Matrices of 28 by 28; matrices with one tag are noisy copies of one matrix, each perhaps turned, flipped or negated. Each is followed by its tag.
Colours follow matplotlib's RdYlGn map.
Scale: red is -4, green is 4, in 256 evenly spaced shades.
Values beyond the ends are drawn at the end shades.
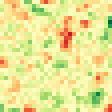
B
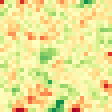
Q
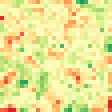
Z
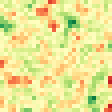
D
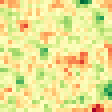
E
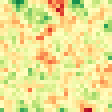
Q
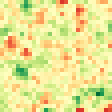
D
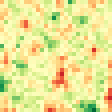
E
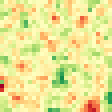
E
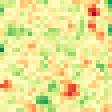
D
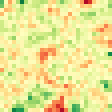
Q
